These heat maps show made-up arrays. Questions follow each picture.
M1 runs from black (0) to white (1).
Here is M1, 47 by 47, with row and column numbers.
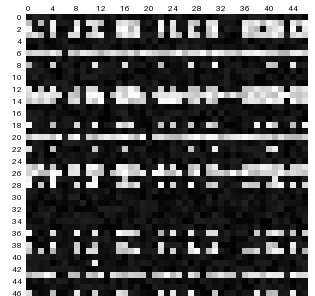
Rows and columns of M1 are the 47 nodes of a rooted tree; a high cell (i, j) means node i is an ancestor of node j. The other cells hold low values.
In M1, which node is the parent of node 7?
25
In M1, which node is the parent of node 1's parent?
3
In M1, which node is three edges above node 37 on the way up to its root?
39
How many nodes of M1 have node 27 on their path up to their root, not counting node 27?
5
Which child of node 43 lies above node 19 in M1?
14
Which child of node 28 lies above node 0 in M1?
2
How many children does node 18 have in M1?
3
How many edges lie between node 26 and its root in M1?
3
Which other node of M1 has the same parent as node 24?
38
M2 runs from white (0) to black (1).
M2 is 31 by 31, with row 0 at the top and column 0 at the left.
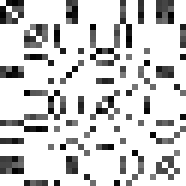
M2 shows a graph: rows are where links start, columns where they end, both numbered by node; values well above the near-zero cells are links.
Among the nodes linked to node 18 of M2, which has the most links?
node 19
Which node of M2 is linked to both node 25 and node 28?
node 29
